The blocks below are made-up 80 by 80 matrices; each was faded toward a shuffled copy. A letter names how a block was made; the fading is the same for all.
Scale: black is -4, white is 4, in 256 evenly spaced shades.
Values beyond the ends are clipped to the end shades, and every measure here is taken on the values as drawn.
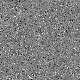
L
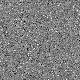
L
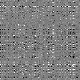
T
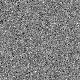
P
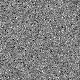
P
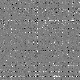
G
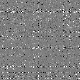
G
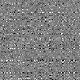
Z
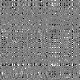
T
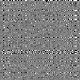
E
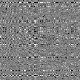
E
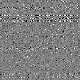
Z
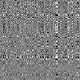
E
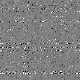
G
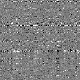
Z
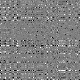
T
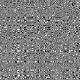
Z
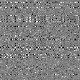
Z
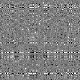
E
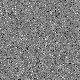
L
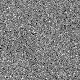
P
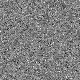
P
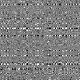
E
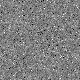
L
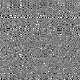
Z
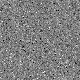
L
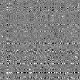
E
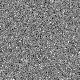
P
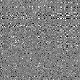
Z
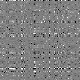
T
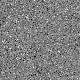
L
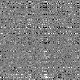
Z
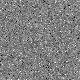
L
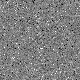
L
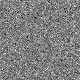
P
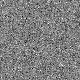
P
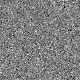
P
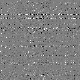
G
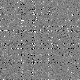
G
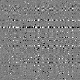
T
